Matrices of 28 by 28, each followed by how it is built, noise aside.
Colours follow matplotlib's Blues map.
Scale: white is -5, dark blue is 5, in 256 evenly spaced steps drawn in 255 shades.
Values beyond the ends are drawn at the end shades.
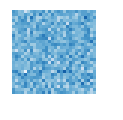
low rank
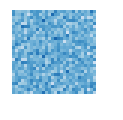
repeating rows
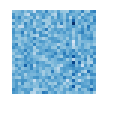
uneven columns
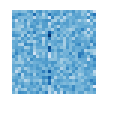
uneven columns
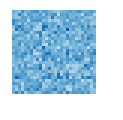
low rank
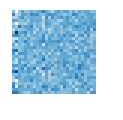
uneven columns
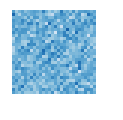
Hankel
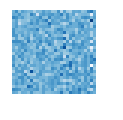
uneven columns
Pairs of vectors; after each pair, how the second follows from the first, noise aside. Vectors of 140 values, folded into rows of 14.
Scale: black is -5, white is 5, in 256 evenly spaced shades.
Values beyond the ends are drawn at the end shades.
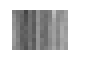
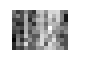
wrapped around, scaled up.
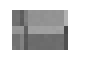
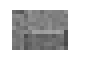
partly zeroed.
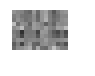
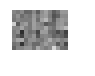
copied.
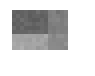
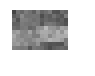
wrapped around.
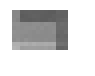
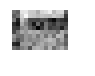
wrapped around, scaled up.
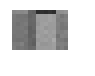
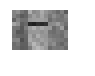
wrapped around.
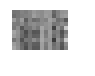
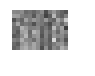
negated.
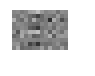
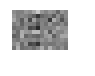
copied.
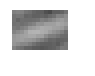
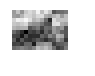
wrapped around, scaled up.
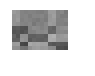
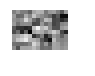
wrapped around, scaled up.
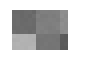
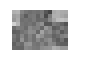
wrapped around.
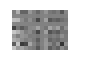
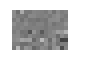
reversed, negated, partly zeroed.
